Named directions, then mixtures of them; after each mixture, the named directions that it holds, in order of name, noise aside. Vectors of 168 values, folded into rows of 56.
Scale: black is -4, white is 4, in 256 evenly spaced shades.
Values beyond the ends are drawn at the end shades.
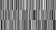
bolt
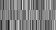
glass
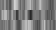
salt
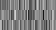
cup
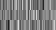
bolt, glass.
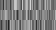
glass, salt.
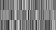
cup, glass.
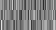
bolt.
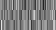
bolt.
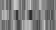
salt.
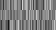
glass.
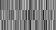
bolt, cup.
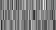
bolt.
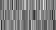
bolt.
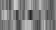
salt.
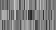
cup, salt.
